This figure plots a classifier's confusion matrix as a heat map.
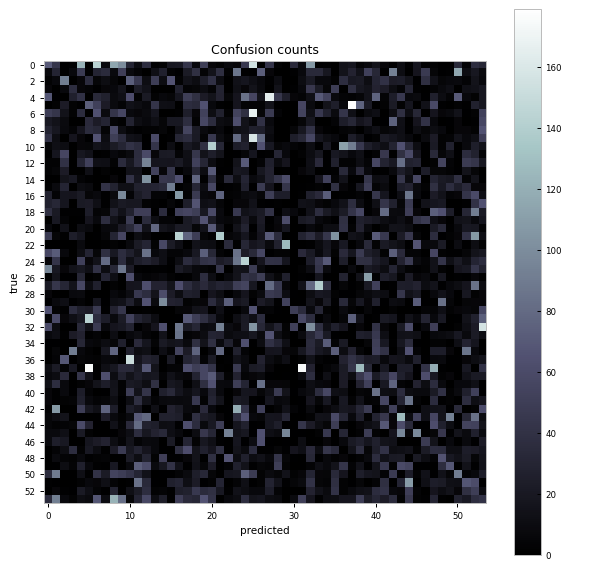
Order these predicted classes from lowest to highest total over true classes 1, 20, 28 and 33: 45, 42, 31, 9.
31, 45, 9, 42
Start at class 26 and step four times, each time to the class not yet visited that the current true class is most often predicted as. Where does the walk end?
12
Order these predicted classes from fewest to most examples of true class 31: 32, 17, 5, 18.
32, 18, 17, 5
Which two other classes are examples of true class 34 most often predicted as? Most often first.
24, 40
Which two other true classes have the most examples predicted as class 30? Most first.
32, 0
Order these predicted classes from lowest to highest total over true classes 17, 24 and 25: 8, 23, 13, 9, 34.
13, 8, 34, 23, 9
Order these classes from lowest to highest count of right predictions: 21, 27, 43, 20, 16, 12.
20, 27, 12, 16, 43, 21
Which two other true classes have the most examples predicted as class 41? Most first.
18, 44
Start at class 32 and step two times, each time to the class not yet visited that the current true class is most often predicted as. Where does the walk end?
8
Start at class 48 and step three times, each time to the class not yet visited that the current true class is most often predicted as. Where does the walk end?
14
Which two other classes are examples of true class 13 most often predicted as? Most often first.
20, 15
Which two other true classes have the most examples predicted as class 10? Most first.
36, 2
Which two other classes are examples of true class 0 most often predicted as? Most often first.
25, 6
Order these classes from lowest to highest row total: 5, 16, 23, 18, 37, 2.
2, 5, 16, 23, 18, 37
